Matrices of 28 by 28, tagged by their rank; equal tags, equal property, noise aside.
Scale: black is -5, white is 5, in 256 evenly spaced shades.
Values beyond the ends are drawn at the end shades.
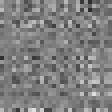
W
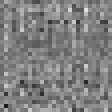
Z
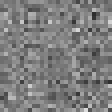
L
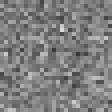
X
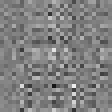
W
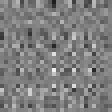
W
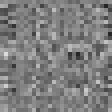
Z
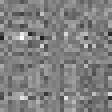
Z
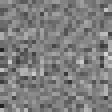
L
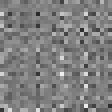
W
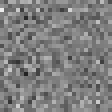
L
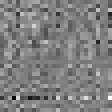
W
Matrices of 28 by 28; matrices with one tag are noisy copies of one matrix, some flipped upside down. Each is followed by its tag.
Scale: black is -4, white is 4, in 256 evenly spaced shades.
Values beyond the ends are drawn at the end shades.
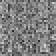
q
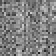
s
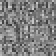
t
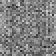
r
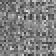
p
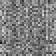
r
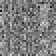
q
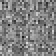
t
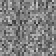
t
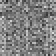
r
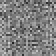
r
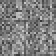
s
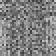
r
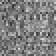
p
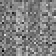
s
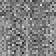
r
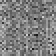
r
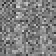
s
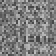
p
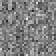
t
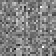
s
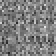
p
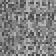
p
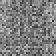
r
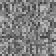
q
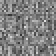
t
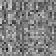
t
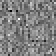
t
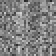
s
